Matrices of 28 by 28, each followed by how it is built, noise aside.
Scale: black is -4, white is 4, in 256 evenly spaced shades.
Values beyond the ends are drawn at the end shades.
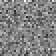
repeating columns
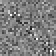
banded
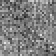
smooth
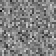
repeating columns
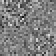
block diagonal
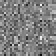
low rank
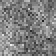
smooth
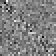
banded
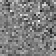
upper triangular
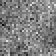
smooth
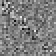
banded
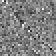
banded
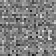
blocks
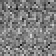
repeating columns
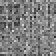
blocks
